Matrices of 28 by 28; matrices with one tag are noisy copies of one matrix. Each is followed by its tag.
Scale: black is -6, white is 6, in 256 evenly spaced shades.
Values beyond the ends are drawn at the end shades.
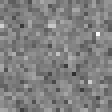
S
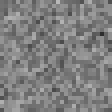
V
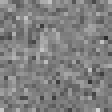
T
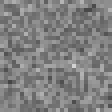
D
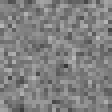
S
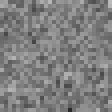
T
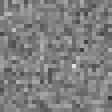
D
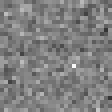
D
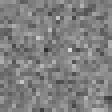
D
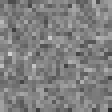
S
